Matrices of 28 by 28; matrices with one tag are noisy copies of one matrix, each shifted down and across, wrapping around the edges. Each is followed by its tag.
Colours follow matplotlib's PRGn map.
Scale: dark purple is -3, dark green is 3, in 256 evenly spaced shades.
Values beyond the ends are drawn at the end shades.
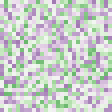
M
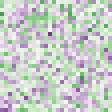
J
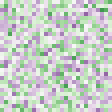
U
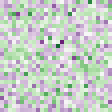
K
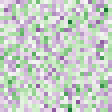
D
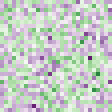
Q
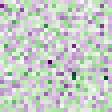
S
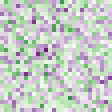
M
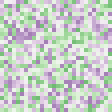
Q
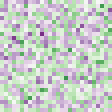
S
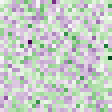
S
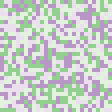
Q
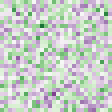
U
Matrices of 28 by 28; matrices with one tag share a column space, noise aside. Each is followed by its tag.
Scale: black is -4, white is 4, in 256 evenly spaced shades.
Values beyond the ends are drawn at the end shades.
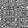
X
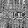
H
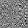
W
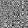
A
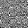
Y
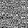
Y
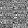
Y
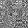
A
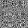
A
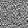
W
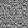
W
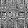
H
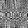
H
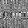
H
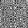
X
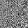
A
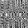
H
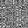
X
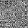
A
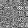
X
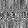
H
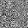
A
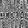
H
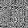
X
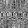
H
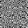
Y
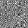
A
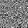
Y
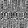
H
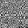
Y
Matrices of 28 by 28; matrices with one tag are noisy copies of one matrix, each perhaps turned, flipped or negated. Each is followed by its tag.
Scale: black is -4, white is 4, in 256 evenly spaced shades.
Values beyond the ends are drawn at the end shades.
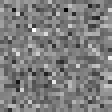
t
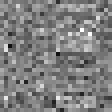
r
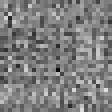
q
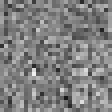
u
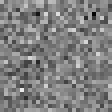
t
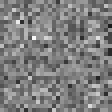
t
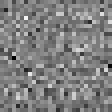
t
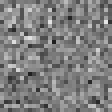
u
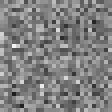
t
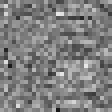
r
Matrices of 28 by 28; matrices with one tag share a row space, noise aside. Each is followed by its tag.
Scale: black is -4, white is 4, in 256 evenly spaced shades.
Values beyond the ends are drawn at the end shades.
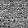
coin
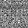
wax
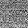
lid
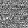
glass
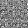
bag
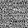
lid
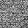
glass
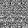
wax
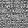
glass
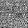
lid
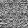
bag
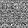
wax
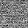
glass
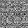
wax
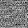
lid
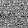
coin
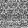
bag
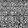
wax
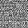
lid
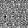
wax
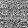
bag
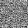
bag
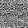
coin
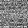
coin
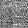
lid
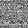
coin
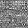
lid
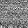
bag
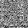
coin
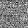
glass
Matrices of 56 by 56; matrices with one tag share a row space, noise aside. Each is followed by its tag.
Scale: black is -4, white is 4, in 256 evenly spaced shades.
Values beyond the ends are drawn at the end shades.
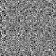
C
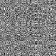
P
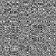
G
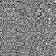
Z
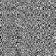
Z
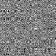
P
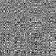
P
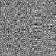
P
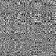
P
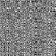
P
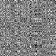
P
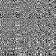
Z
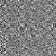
C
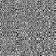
Z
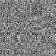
P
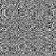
C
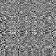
C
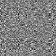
C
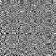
C
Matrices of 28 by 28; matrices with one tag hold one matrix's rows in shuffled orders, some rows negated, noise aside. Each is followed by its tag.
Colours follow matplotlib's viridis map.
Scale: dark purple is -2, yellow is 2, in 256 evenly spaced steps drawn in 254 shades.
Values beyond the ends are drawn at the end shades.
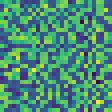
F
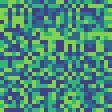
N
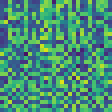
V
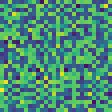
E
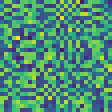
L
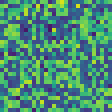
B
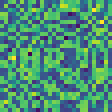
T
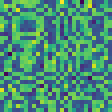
L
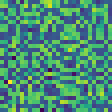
T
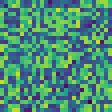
B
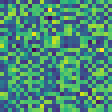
T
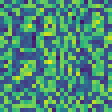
L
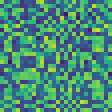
L
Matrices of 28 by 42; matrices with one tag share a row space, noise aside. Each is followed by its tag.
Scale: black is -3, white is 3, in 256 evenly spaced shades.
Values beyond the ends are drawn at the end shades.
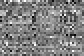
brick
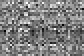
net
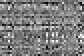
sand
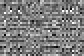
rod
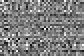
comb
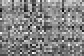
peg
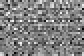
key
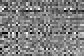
comb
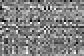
comb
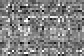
net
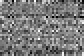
sand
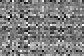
net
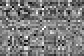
net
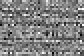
sand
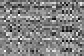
rod
